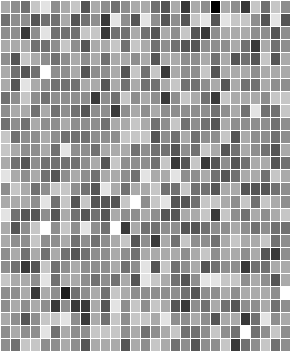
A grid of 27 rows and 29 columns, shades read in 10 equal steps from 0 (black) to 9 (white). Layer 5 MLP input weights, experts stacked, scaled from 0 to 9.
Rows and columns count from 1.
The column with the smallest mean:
22
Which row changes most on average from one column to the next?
2
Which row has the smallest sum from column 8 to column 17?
17
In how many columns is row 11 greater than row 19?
8
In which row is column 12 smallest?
9
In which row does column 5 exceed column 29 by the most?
18
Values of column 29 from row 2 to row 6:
3 5 5 6 6
